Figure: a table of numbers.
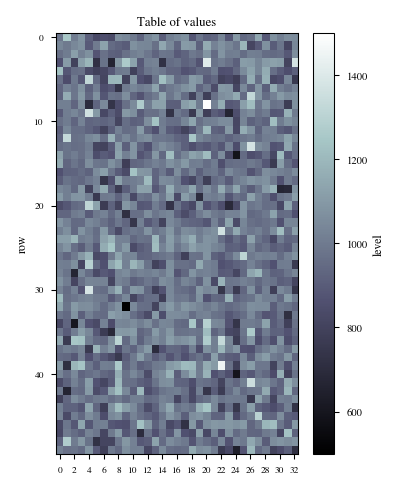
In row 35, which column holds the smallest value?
7
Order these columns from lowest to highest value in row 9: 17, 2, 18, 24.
18, 24, 17, 2
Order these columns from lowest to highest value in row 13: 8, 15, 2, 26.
2, 15, 8, 26
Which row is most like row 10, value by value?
6
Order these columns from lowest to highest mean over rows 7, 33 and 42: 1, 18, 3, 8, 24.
18, 1, 3, 24, 8
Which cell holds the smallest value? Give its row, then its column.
32, 9
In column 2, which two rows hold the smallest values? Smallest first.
34, 28
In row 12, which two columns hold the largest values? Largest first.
1, 18
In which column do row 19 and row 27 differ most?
19
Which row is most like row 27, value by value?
30
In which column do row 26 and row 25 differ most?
25
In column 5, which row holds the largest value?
37
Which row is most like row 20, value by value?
9
